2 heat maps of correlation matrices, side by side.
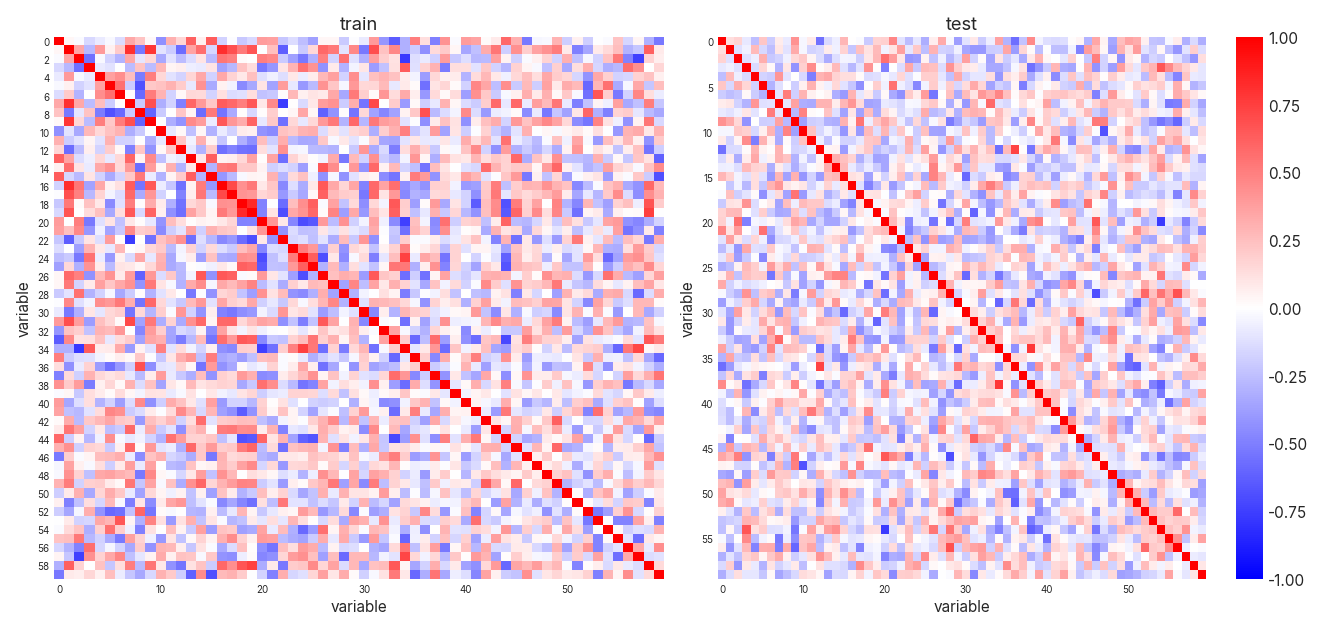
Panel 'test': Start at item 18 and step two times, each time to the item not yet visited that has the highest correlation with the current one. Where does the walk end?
35
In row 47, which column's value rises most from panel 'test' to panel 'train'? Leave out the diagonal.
10
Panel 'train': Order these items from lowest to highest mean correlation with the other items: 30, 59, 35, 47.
30, 35, 59, 47
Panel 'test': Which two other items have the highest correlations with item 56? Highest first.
28, 52
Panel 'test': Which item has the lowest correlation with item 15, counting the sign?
30
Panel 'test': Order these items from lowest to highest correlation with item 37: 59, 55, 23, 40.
40, 55, 59, 23
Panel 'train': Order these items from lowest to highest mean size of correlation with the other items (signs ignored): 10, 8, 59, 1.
10, 59, 8, 1
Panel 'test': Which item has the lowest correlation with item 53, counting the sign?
38
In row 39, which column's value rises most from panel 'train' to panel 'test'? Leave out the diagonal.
20
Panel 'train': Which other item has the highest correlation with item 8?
36
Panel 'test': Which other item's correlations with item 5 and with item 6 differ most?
21
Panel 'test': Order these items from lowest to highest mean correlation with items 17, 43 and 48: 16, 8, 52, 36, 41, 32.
41, 8, 52, 32, 36, 16
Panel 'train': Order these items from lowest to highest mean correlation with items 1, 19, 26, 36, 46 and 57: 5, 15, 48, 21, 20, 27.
20, 15, 21, 5, 48, 27
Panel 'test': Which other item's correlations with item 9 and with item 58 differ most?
46
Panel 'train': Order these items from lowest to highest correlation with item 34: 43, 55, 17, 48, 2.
2, 55, 17, 43, 48
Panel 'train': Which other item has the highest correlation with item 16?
1
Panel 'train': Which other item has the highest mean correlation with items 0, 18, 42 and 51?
49
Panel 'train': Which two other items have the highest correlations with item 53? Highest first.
6, 41
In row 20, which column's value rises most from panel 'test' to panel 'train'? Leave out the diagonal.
54
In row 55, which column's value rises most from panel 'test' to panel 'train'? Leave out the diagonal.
7
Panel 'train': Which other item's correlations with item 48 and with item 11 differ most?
9
